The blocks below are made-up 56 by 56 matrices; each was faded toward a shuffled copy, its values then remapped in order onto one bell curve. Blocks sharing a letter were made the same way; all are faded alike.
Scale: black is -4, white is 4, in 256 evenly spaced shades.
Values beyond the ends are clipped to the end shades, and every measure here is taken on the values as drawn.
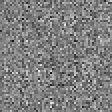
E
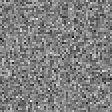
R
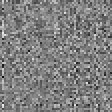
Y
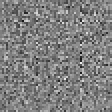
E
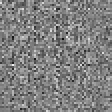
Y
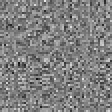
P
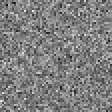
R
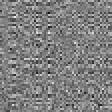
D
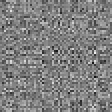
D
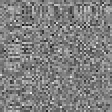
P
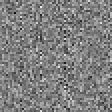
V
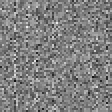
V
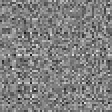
P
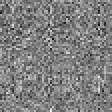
P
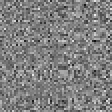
P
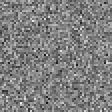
R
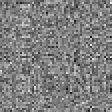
P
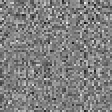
P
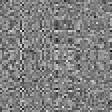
D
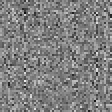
E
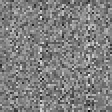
V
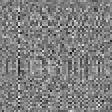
D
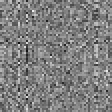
Y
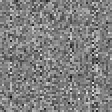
V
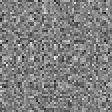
P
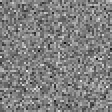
R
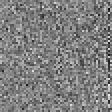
E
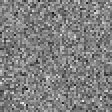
R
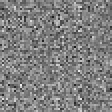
E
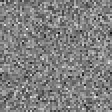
R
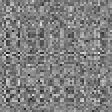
D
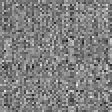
P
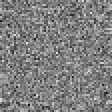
R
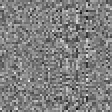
Y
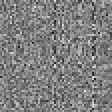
Y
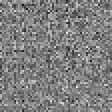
E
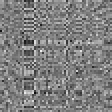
D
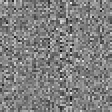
Y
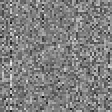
V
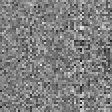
E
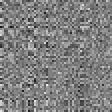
D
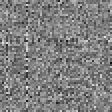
E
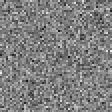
R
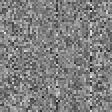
V
